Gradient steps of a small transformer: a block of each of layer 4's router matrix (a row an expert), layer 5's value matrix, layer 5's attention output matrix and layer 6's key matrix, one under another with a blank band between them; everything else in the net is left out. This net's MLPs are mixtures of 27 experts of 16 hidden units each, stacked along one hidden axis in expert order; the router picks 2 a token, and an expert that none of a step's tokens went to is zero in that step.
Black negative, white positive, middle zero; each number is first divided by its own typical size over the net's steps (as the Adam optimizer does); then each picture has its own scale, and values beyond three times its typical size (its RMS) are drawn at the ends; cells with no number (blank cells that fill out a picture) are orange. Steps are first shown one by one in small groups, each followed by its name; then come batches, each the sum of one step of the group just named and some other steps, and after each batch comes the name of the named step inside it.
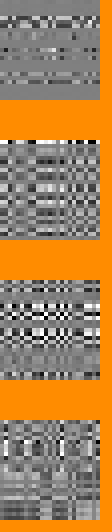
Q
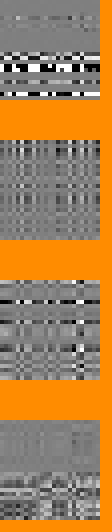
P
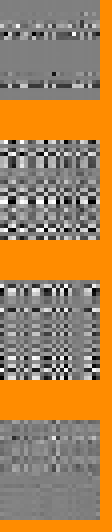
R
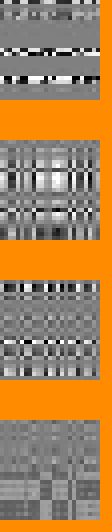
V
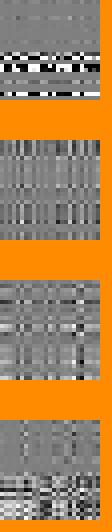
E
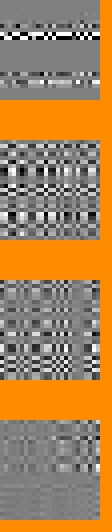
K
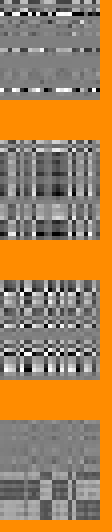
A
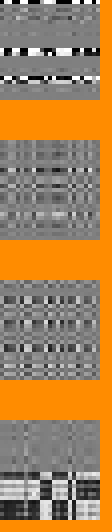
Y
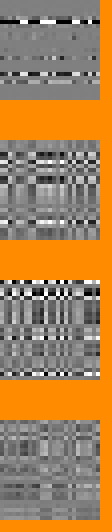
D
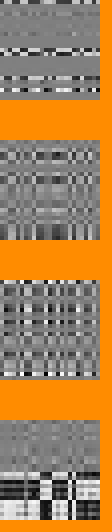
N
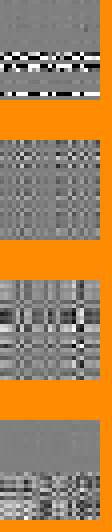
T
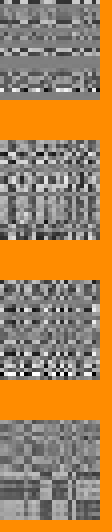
N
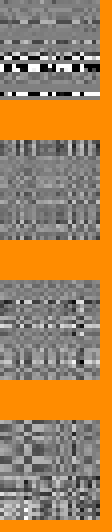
E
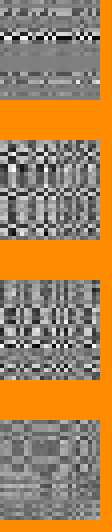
K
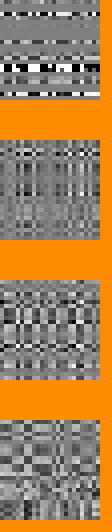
P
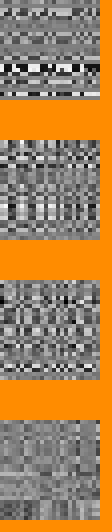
P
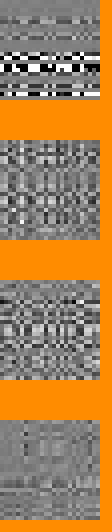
P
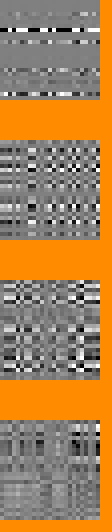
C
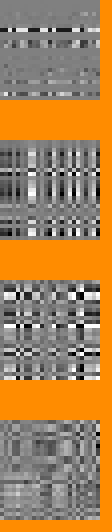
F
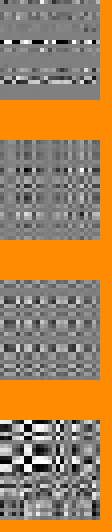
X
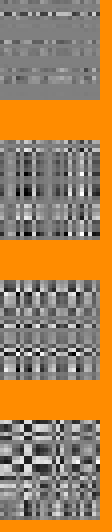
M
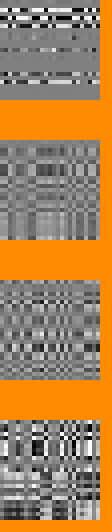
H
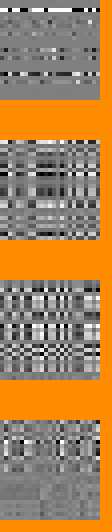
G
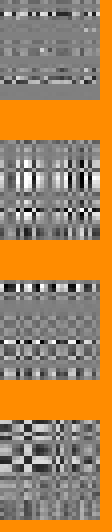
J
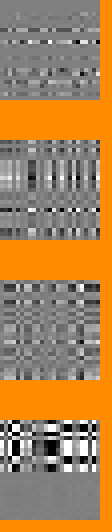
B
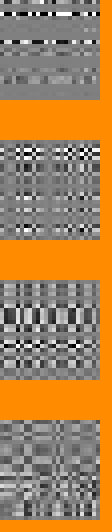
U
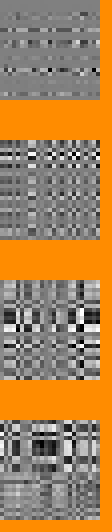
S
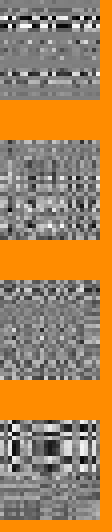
B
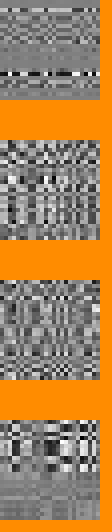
B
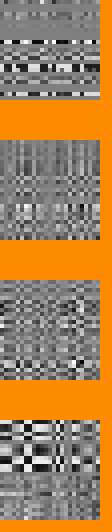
X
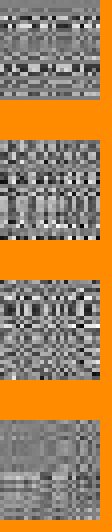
F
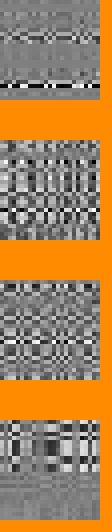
B
